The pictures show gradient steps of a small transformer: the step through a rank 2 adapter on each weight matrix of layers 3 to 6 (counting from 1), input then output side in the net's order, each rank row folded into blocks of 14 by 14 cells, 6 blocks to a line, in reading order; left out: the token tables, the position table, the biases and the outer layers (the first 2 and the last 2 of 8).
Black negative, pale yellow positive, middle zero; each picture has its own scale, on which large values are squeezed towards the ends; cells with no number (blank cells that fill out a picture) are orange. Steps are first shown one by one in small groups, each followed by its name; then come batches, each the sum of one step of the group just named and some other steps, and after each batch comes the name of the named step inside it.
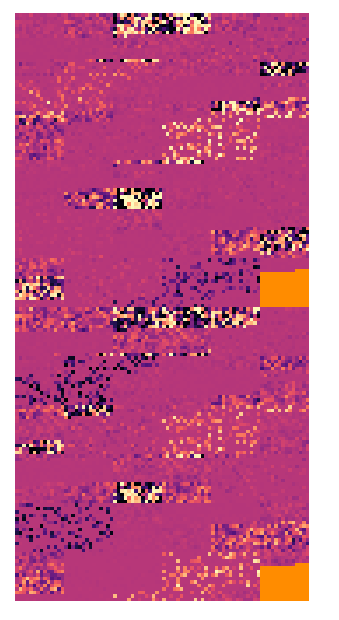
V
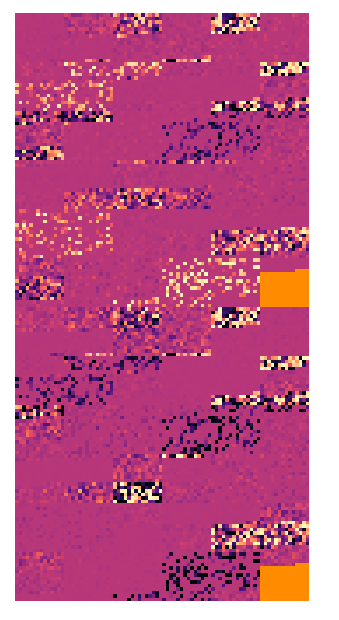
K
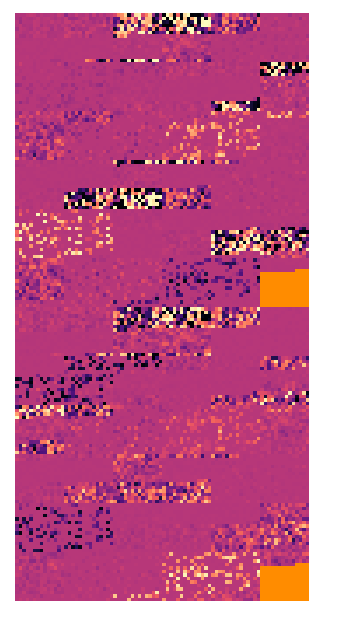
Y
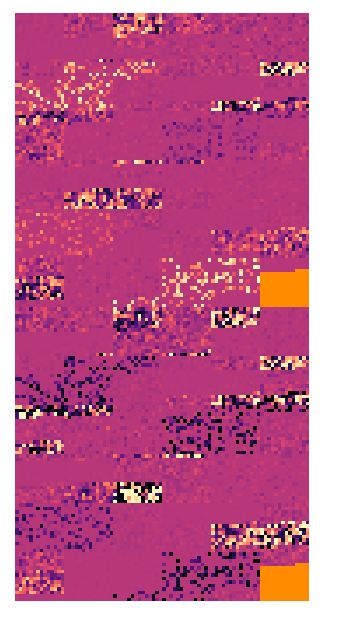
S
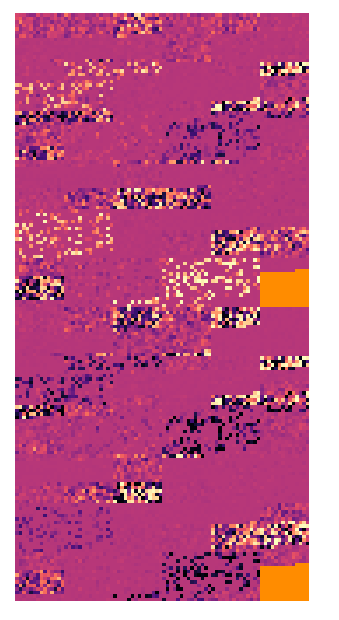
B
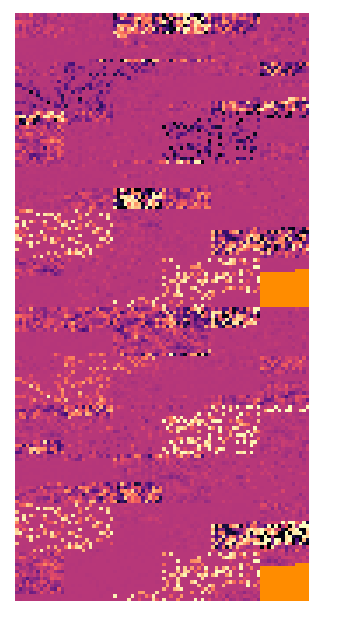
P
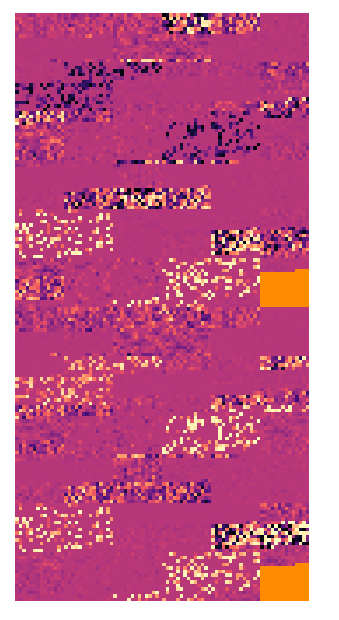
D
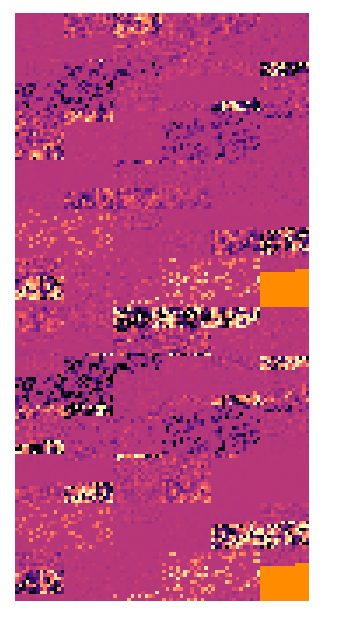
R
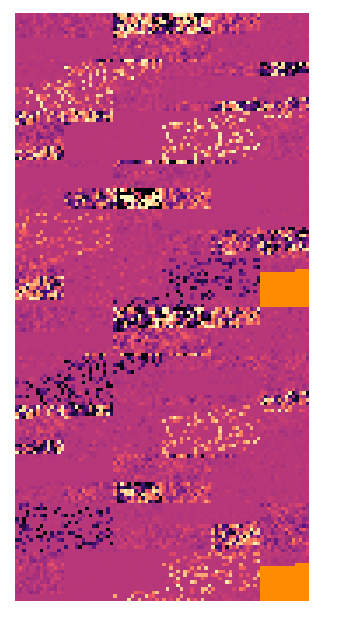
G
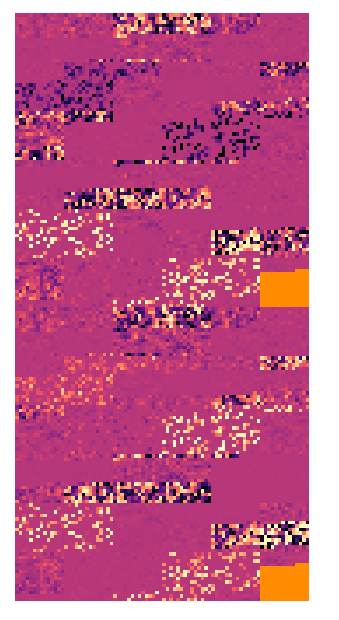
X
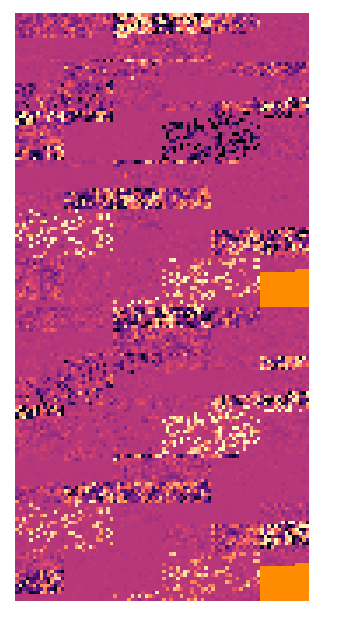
X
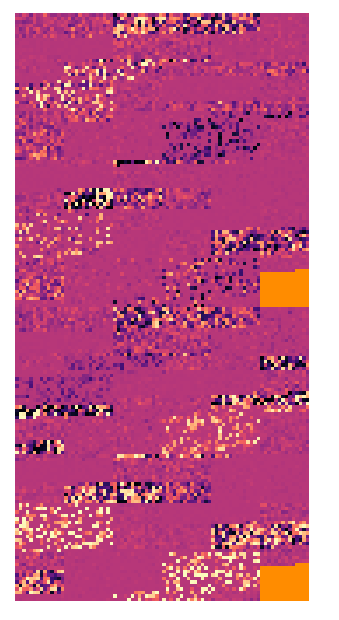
D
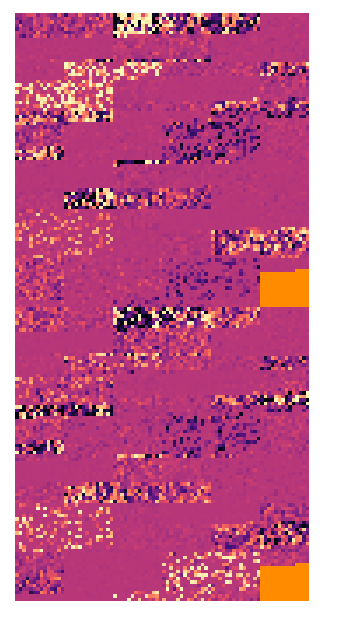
G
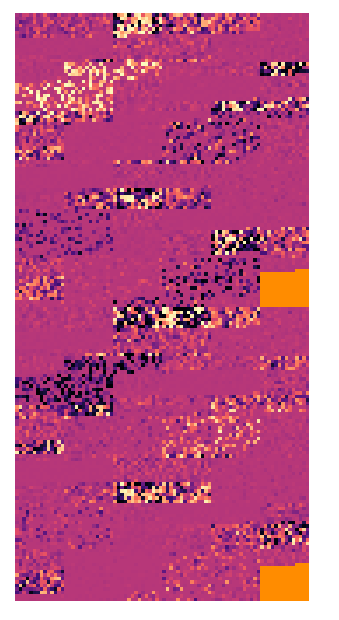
G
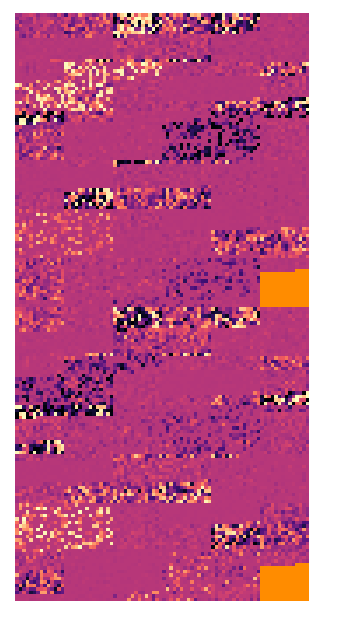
R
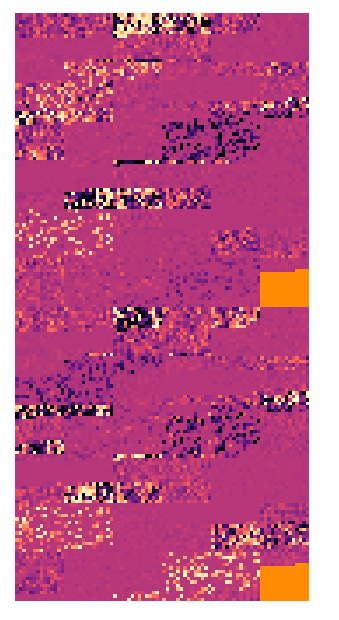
R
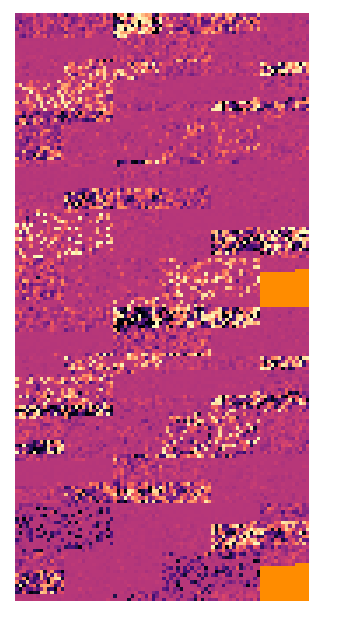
S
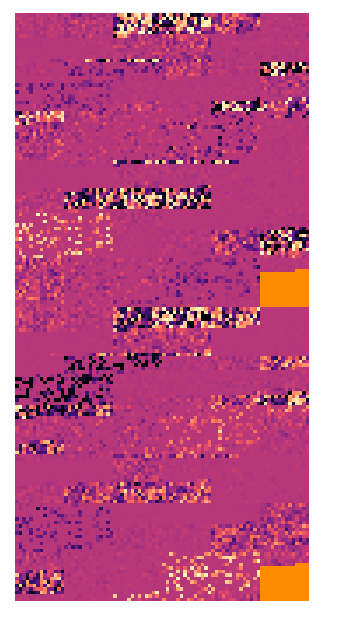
Y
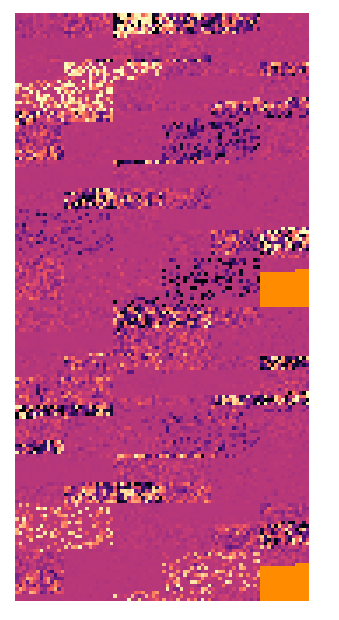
G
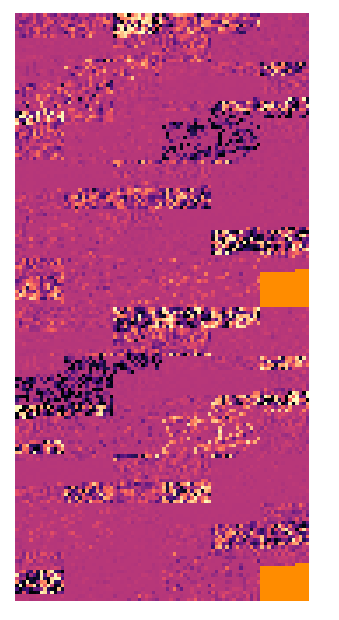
R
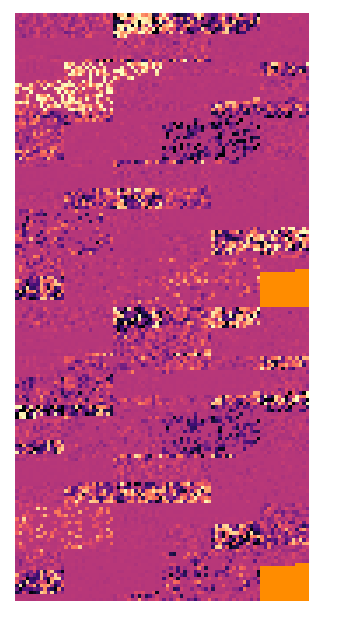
B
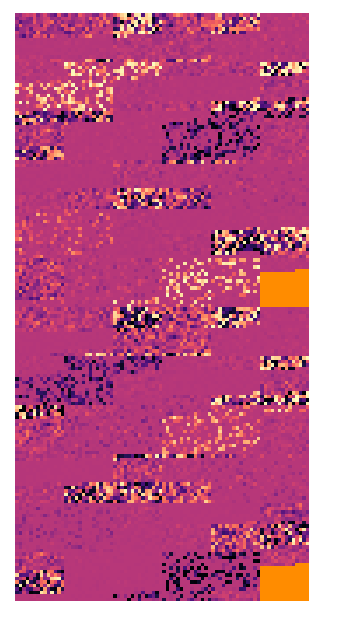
K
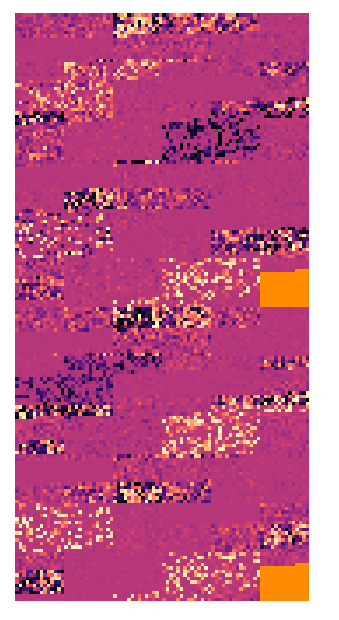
D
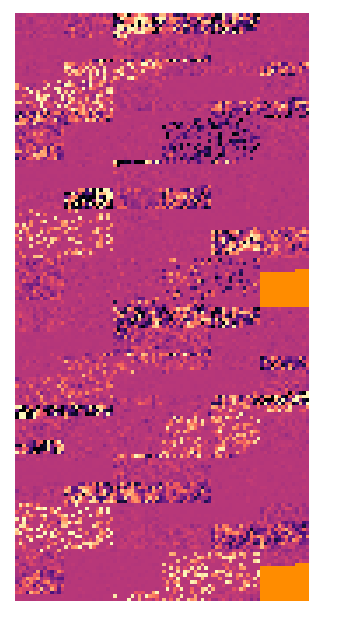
X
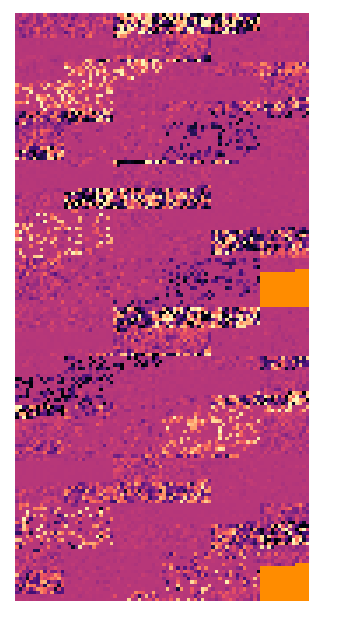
Y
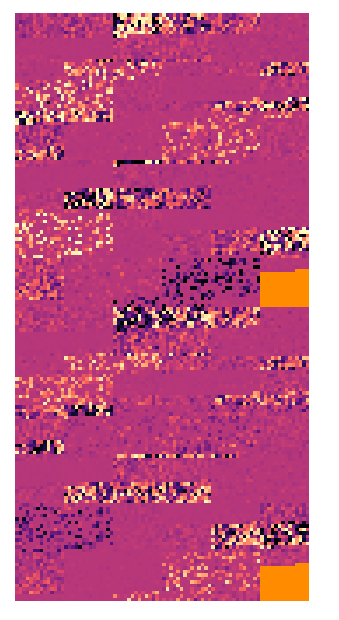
G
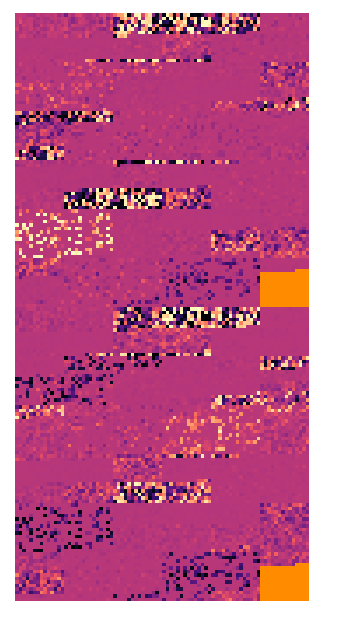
Y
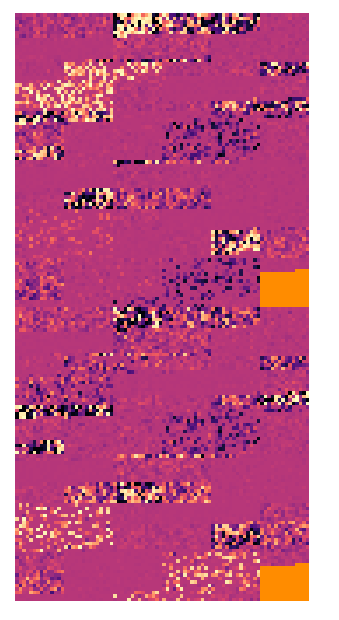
V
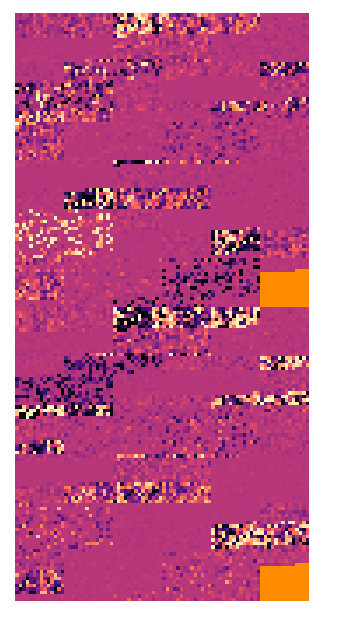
R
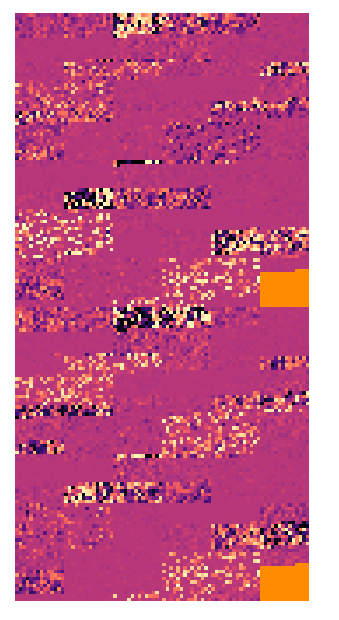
X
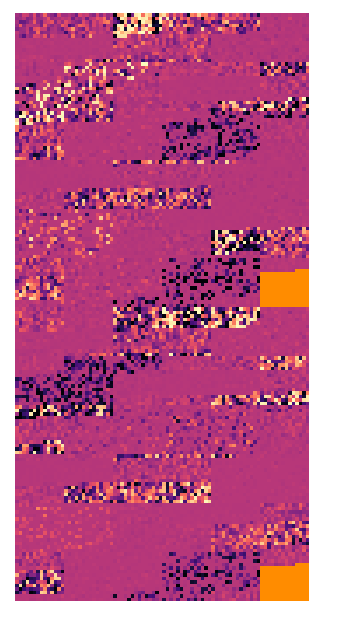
R
